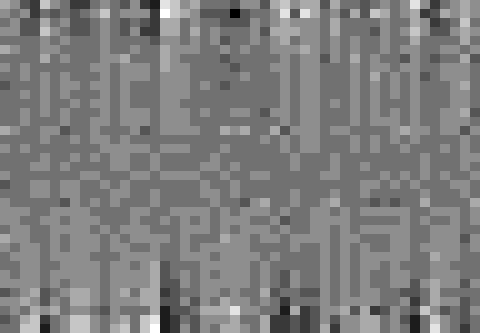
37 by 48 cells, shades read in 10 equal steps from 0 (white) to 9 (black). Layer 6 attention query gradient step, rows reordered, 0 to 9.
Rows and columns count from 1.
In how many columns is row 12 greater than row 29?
25
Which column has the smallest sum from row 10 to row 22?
47
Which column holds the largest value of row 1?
16
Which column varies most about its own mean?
17
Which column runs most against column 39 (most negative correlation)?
24
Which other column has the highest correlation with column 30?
43
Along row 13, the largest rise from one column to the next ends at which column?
48
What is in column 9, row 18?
5
